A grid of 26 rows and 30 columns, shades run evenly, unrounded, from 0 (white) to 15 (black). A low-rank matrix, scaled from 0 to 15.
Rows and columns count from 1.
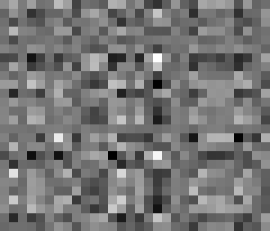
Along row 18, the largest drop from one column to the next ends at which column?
17
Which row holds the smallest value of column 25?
16
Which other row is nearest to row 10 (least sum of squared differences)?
24
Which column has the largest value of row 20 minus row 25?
18
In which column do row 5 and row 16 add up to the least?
7
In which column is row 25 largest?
14
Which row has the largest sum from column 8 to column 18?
19
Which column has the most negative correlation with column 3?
9
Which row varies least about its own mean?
15
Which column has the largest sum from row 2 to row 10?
27
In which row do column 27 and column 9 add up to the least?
22
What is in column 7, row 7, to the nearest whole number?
12
